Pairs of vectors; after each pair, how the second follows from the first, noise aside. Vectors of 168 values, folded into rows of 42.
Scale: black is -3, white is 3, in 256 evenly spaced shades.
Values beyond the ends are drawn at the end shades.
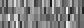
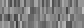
negated, shrunk.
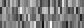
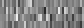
wrapped around, partly zeroed.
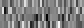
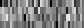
shuffled.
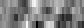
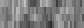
reversed, negated, shrunk.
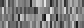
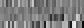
wrapped around, partly zeroed.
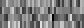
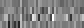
negated, partly zeroed.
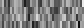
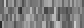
reversed, negated, shrunk.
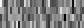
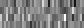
negated, partly zeroed.
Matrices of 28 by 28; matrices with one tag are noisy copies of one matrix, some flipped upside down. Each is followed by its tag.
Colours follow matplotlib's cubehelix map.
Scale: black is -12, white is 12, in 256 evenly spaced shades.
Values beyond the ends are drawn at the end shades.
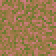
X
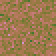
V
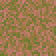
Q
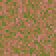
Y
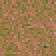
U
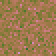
U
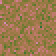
V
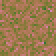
X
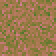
Y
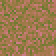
X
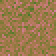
Q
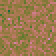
U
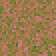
Y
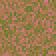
Q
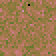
Q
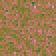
U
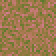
U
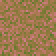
V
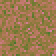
X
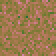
Y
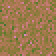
Q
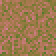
V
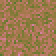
Q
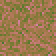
U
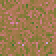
X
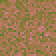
U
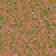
Y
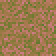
Q
